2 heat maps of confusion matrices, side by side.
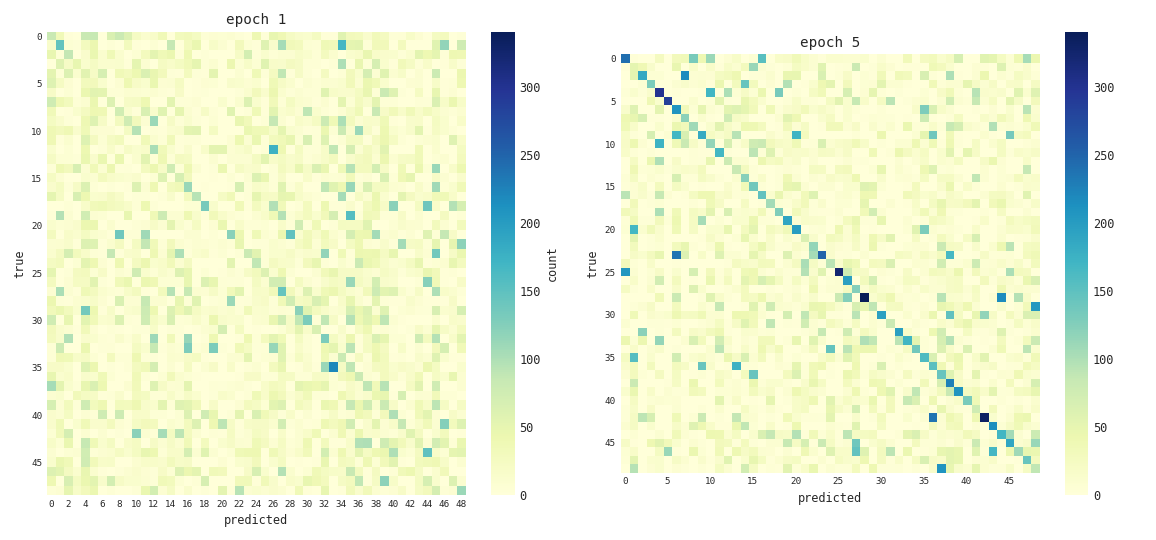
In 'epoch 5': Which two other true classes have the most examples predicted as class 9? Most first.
36, 19
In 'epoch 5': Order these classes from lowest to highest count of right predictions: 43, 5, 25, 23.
43, 23, 5, 25
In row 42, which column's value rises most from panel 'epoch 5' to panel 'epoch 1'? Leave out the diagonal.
10
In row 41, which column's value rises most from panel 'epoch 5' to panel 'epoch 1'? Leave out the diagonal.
46
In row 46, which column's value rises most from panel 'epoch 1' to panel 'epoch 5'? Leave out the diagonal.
43
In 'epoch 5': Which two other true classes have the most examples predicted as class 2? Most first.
32, 42
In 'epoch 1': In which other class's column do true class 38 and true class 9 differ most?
12
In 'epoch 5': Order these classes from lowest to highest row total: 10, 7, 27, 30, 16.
27, 7, 16, 10, 30
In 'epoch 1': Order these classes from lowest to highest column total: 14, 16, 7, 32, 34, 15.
7, 15, 14, 34, 16, 32
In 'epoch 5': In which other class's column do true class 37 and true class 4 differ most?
10
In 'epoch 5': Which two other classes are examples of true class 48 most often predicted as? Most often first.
37, 1
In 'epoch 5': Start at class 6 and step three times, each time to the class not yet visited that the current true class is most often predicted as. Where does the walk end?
15
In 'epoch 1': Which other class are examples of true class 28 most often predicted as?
21
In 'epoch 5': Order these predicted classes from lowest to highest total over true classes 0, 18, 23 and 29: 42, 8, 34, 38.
34, 42, 8, 38
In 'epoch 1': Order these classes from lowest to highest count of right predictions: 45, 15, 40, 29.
45, 15, 40, 29
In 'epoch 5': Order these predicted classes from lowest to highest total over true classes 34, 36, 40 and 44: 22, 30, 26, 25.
25, 30, 22, 26
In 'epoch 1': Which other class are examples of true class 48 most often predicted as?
22
